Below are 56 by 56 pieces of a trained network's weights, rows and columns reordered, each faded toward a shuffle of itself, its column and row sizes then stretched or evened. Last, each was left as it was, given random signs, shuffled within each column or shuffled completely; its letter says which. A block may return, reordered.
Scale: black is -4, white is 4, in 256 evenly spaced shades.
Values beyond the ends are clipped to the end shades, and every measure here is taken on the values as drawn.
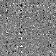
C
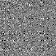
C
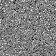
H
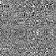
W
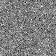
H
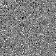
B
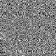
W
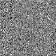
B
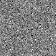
B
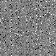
B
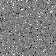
H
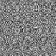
W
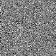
C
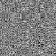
W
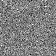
H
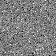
H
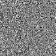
C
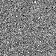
H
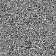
C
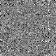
C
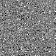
C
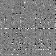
C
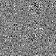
W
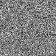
C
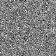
B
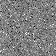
H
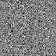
B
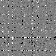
C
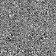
C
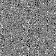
B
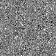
B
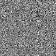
C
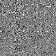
C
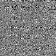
C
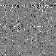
C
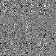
C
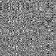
W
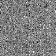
B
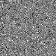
B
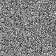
B
